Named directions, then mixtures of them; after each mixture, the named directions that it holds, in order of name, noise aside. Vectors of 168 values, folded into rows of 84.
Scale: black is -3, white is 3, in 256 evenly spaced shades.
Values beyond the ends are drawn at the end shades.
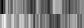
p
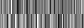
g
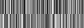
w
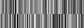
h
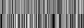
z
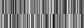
h, w.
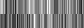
h, p.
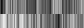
g, p.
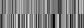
z.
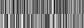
g, w.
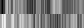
p.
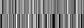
h, z.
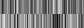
h, p.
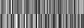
g, z.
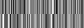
h, w.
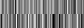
h, z.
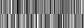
g.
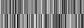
g, h.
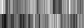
p.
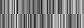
h.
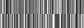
w, z.
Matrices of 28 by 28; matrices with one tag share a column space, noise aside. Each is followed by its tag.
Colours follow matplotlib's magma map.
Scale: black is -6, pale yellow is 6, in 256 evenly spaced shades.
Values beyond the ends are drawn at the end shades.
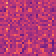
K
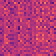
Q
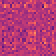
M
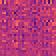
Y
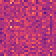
Q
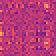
M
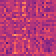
K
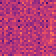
Q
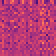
Y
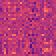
K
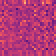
Y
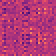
Q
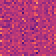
Q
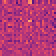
Y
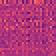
Y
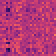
K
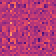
M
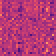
K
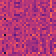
K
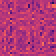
M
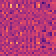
M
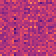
Q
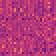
K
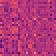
K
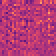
Y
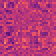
M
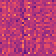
K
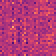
Q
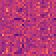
K
